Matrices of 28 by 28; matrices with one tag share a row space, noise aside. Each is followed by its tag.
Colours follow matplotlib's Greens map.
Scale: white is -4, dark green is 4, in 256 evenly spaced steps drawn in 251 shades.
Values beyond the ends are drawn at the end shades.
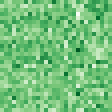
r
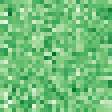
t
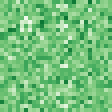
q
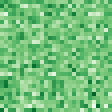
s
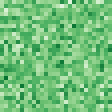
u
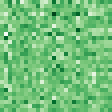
t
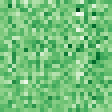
r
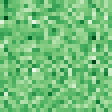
s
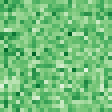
u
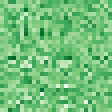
q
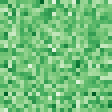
t
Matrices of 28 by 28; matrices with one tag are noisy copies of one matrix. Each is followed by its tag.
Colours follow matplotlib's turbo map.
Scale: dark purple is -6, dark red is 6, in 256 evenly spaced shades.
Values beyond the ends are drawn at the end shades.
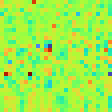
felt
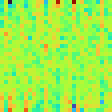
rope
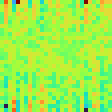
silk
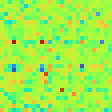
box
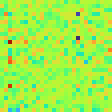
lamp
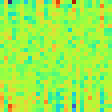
rope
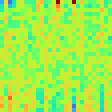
rope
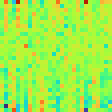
silk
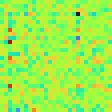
lamp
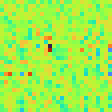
felt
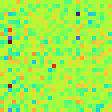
lamp
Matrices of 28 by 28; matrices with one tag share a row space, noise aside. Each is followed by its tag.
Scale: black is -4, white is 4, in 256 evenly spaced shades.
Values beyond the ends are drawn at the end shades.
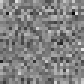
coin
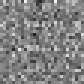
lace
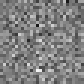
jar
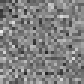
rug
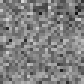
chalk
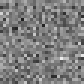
coin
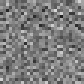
chalk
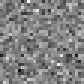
chalk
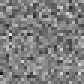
chalk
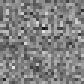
lace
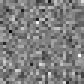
jar
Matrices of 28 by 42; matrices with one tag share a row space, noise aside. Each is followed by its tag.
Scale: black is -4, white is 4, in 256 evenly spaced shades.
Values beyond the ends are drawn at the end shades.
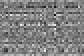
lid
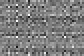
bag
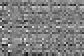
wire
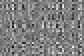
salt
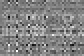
bag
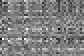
wire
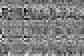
wire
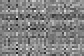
bag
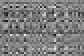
lid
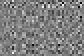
salt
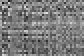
wire
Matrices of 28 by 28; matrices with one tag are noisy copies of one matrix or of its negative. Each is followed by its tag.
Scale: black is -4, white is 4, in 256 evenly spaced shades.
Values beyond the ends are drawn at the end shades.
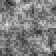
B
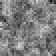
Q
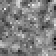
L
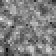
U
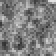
Q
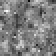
Q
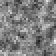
L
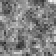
Q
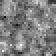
Q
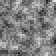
L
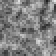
L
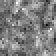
L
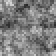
B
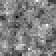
Q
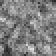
U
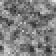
U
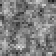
Q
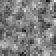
L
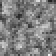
Q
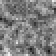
U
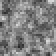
Q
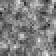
L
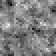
B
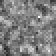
U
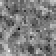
U
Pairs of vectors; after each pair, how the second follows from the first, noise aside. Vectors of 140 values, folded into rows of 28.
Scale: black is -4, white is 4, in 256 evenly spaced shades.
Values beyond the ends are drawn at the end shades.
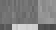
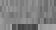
negated, shrunk.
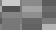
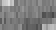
partly zeroed.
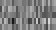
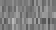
negated, shrunk.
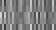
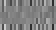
negated, partly zeroed.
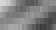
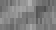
wrapped around, negated, shrunk.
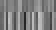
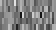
shuffled.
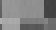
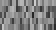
shuffled.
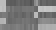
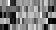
wrapped around, negated, scaled up.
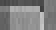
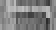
wrapped around, negated.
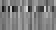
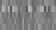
negated, shrunk.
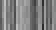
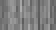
wrapped around, negated, shrunk.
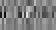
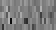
wrapped around, partly zeroed.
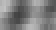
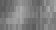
negated, shrunk.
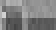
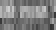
wrapped around, negated.
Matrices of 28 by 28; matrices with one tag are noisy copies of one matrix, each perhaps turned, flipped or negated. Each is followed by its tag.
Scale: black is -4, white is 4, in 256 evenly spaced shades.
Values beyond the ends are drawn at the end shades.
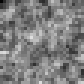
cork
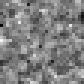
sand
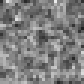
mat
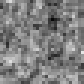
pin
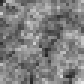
cork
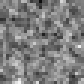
sand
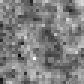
cork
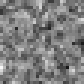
sand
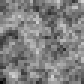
cork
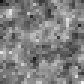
cork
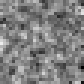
sand
